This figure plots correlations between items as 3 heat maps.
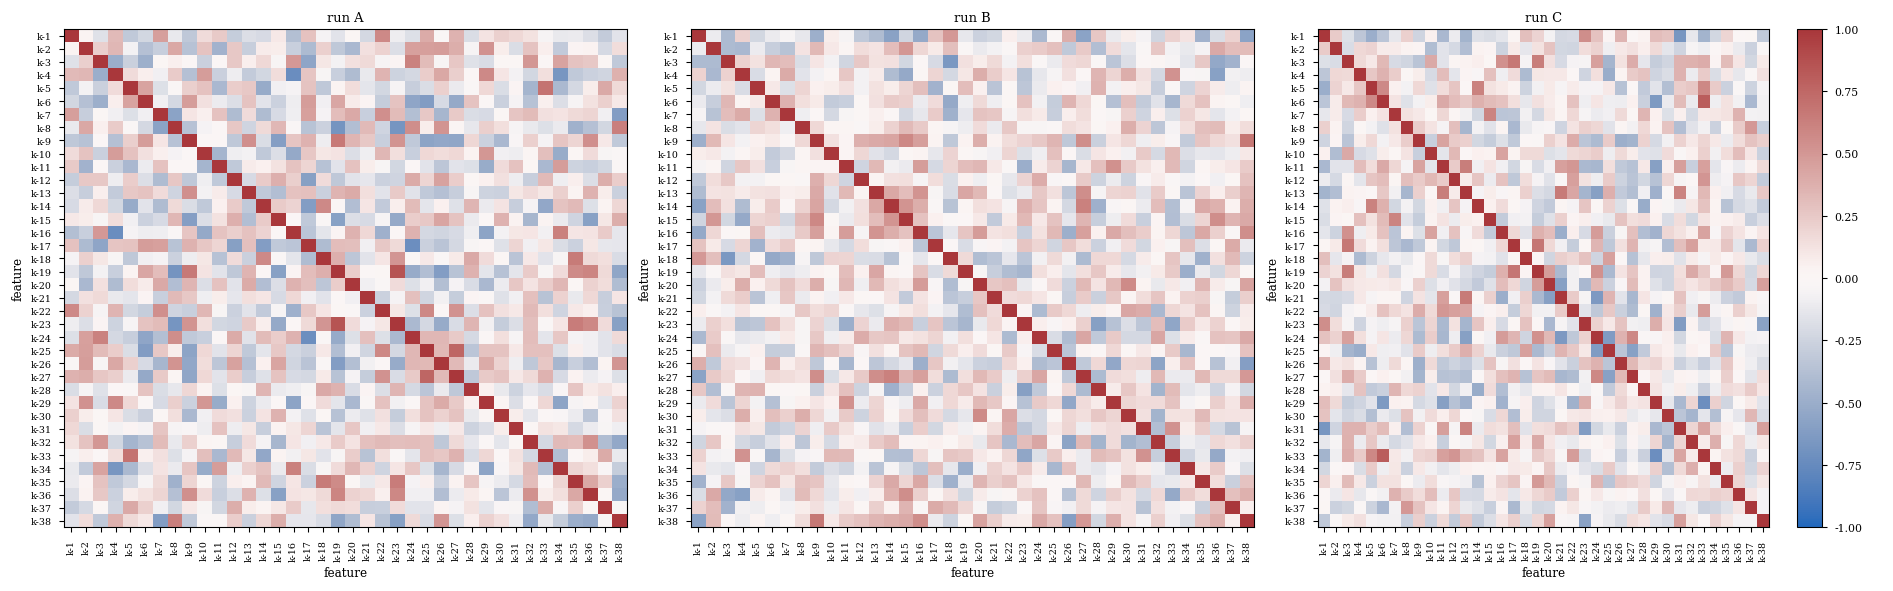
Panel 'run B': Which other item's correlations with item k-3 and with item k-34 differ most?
k-36
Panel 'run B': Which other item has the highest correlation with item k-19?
k-13
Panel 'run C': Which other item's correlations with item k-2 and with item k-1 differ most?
k-5
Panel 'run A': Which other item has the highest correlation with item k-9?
k-19
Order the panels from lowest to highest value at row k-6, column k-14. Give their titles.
run A, run B, run C
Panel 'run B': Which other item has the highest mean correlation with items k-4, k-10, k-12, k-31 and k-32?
k-33
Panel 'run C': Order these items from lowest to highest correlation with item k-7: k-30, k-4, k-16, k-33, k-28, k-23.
k-16, k-30, k-23, k-33, k-4, k-28
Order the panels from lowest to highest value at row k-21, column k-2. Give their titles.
run C, run B, run A
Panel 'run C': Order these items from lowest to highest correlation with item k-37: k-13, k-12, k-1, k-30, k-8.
k-13, k-1, k-12, k-30, k-8
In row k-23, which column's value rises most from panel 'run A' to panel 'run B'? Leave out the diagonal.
k-15
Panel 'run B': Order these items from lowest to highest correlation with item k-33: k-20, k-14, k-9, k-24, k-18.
k-14, k-24, k-9, k-20, k-18
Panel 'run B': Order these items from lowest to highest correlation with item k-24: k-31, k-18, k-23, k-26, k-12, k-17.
k-26, k-31, k-18, k-23, k-17, k-12
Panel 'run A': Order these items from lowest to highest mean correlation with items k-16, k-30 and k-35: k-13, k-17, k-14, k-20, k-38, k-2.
k-17, k-38, k-2, k-13, k-20, k-14
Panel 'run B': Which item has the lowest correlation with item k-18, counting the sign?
k-3
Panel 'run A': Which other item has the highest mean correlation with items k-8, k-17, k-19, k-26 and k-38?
k-4
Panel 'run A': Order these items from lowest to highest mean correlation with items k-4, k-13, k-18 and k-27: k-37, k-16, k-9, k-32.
k-16, k-9, k-37, k-32
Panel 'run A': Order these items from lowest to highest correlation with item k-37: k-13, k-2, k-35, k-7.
k-2, k-7, k-13, k-35
